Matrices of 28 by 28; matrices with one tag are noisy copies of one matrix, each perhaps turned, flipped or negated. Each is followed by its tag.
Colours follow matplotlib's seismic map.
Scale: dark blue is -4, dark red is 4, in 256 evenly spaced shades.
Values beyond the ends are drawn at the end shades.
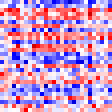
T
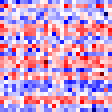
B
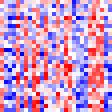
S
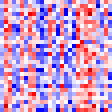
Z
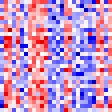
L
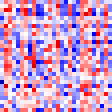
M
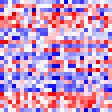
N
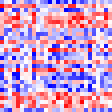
N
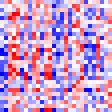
T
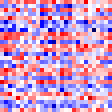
M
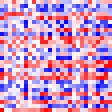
M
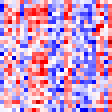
L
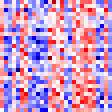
L
